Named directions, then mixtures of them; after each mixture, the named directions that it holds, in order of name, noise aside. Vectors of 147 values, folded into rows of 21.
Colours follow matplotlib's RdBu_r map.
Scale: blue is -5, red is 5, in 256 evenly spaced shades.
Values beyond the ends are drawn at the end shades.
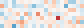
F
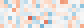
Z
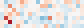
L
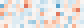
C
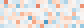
C, Z.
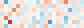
L, Z.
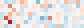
L.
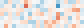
C, F.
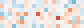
F.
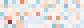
F, L.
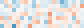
F, Z.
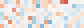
L, Z.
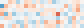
C, F.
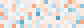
F.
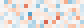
C, F, Z.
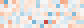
C, Z.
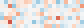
C, F, L.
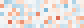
F, L, Z.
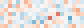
C, L.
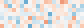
Z.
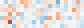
C, F, L.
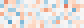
F, L, Z.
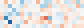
L.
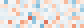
C, F, Z.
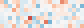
Z.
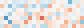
F, L.
